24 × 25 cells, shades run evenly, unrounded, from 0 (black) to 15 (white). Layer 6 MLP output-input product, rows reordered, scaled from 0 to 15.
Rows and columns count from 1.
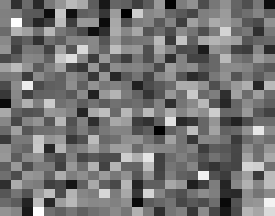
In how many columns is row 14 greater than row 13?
8
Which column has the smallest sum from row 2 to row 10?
10
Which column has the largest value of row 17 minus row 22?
6
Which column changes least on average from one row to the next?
21
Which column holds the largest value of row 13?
20
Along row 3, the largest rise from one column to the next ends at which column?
11
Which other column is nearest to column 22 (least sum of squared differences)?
17
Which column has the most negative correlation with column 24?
3
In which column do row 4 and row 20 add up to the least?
24
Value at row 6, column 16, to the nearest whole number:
8
